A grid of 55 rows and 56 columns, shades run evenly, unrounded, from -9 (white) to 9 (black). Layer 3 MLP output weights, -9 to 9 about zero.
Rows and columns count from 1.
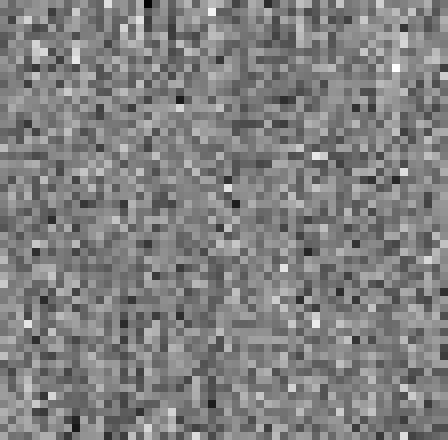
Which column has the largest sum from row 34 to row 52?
16
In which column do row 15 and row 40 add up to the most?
23
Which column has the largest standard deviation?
10
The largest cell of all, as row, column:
1, 19
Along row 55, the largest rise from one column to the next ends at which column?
52
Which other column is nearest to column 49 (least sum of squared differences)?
26
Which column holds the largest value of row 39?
40
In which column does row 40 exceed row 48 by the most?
4
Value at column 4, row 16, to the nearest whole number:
5
